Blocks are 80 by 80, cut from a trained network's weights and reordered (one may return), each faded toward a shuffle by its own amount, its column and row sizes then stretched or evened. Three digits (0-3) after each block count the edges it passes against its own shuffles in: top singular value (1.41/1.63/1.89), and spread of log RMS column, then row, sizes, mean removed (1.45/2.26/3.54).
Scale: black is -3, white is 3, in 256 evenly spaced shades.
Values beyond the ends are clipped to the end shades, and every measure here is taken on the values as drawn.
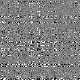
1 2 3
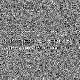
3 0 1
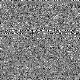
0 0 2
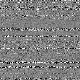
0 0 3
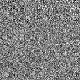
2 0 1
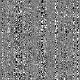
0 3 1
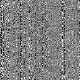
2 3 0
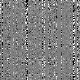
1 3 1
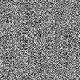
3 1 1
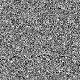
1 0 1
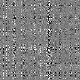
2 3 2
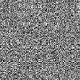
3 1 0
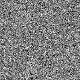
0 1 0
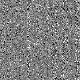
0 2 0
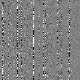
3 3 0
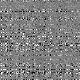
1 2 3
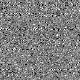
0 0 2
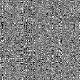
3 2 1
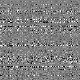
0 2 3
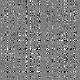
3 3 2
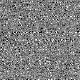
0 0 2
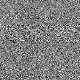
2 0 2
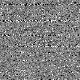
2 0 2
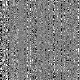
2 3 1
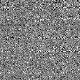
2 1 2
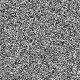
2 0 0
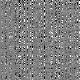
1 3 2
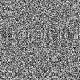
3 0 0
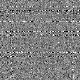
3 1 2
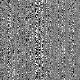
0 3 0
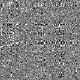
3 2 1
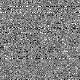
1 0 2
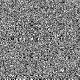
3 0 1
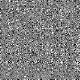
0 2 2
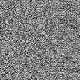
3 0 0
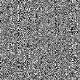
1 2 1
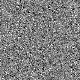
0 1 0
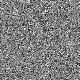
0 1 0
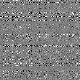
2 2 3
